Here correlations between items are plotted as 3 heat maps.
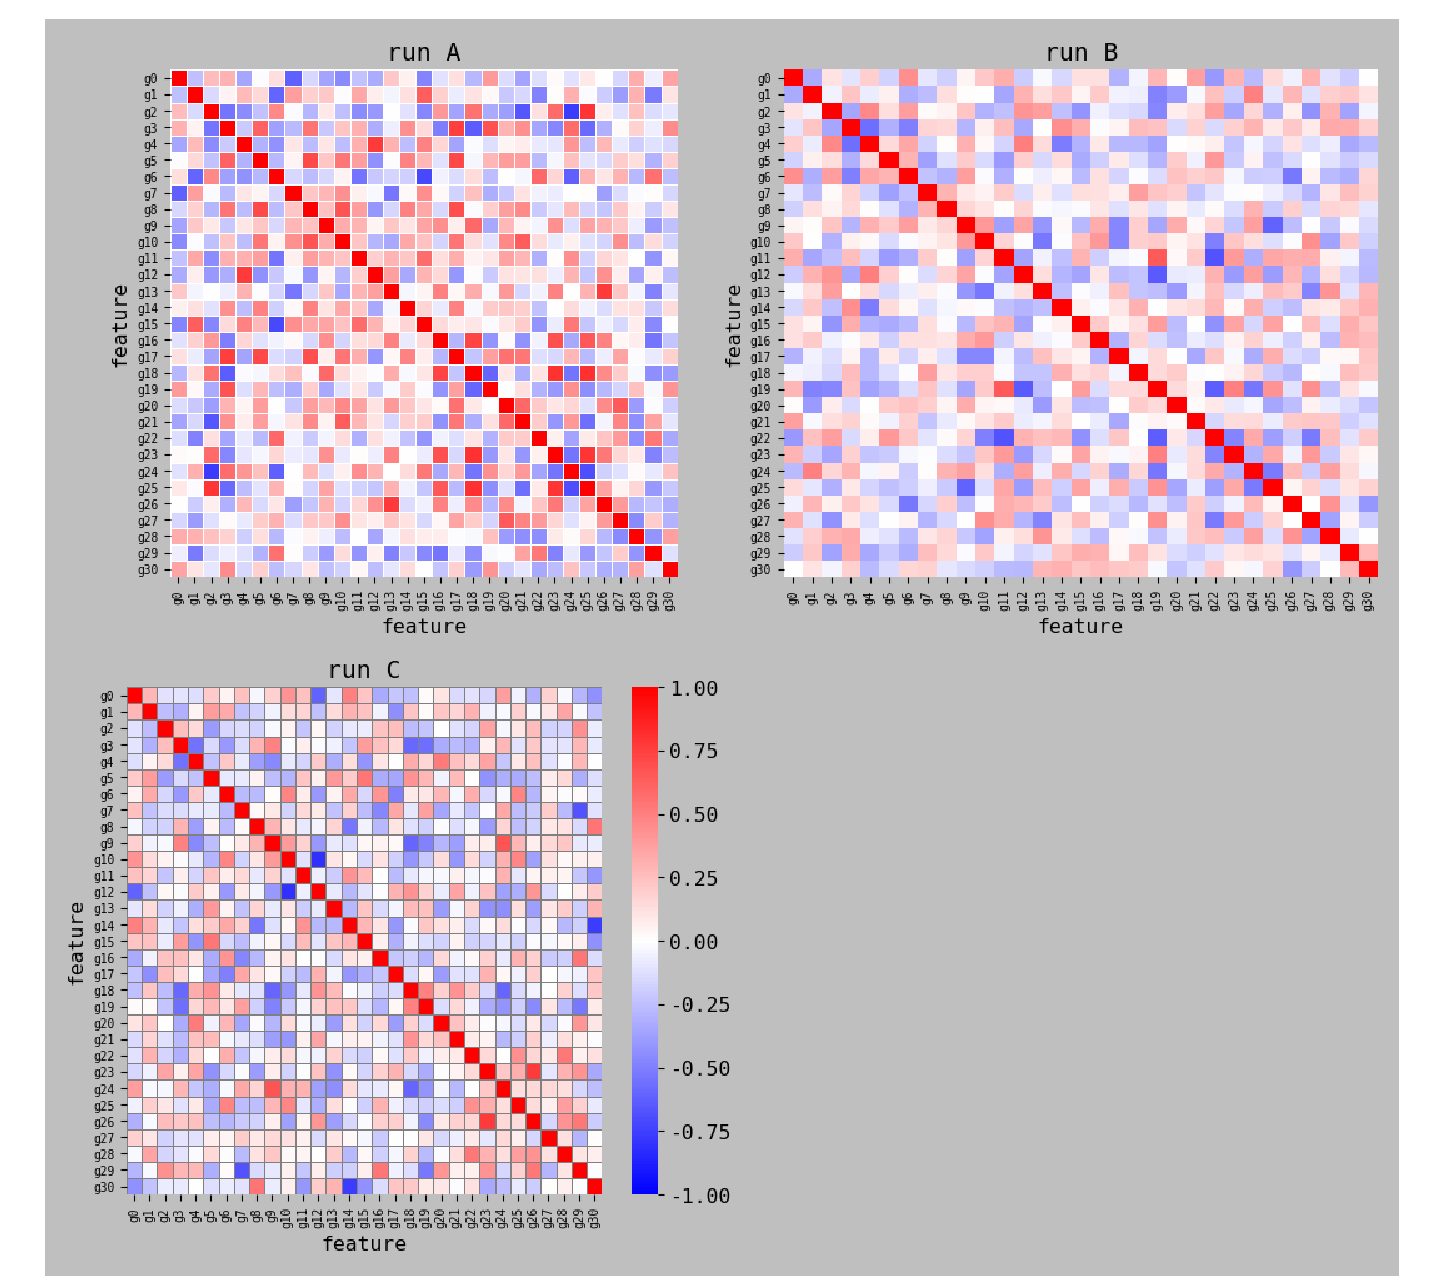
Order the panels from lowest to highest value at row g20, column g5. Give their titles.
run C, run B, run A
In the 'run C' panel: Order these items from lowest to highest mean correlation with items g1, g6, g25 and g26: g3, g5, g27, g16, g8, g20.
g8, g3, g5, g27, g20, g16
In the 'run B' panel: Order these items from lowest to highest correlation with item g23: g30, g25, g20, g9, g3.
g9, g20, g30, g3, g25
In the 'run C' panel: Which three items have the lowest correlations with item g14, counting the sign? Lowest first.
g30, g8, g17
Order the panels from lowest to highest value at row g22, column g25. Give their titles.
run B, run A, run C
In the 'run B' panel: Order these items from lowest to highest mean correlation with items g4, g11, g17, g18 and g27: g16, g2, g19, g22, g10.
g22, g2, g16, g10, g19
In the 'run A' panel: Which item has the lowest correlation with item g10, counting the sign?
g0
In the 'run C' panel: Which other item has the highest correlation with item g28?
g22
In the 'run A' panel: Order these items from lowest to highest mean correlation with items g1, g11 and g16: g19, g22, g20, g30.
g22, g19, g30, g20
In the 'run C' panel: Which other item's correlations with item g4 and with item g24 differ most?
g9
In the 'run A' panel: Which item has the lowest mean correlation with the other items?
g29
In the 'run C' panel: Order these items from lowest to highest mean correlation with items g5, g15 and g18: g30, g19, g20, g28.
g30, g20, g28, g19
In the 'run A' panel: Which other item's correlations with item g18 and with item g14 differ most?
g3
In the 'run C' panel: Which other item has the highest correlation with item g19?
g18
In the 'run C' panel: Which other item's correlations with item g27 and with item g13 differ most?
g24
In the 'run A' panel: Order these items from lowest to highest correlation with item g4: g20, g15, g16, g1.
g20, g16, g1, g15
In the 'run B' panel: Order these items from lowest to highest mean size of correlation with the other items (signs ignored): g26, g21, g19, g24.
g21, g26, g24, g19
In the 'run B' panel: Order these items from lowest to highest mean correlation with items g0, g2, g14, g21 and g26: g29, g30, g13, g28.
g29, g30, g13, g28
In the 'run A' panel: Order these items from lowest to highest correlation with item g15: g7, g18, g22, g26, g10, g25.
g22, g25, g26, g18, g10, g7
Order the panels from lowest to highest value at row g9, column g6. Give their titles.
run A, run C, run B
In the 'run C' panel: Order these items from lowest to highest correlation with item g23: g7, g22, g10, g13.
g13, g10, g7, g22
